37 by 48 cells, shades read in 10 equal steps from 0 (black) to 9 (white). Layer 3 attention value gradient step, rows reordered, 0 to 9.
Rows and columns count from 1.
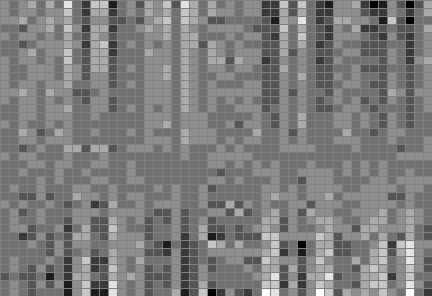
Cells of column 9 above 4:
16
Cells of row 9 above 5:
6
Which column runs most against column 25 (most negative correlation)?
23
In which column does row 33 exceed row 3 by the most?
46
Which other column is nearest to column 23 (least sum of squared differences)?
20
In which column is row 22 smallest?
25
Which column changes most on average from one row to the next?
24
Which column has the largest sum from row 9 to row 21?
21
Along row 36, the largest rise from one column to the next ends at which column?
13
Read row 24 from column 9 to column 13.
5 5 4 4 5
